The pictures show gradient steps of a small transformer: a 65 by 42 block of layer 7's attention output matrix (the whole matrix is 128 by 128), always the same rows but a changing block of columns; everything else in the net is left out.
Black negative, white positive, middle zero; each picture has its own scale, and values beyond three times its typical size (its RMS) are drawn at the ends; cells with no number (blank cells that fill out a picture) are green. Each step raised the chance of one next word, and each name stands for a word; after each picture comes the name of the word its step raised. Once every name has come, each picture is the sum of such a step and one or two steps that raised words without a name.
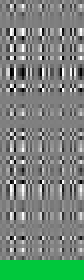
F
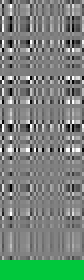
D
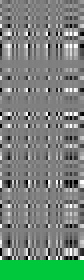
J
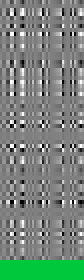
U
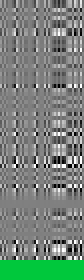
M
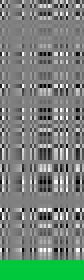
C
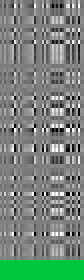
D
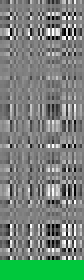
J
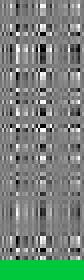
J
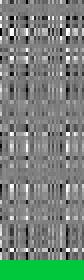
F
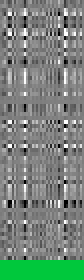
U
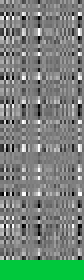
D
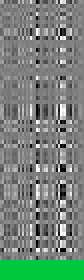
C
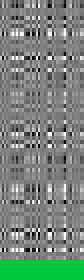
U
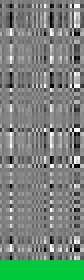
M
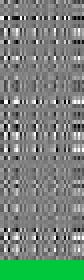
D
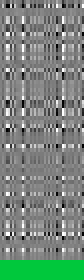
U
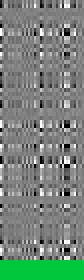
M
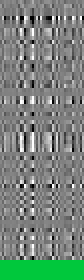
D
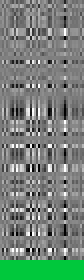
C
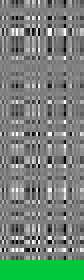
M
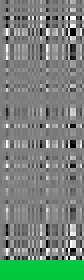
J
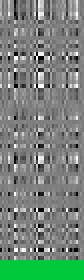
C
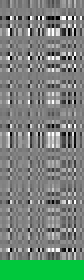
U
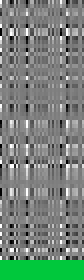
M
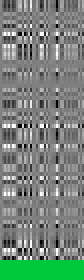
J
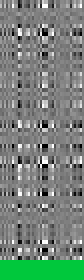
M
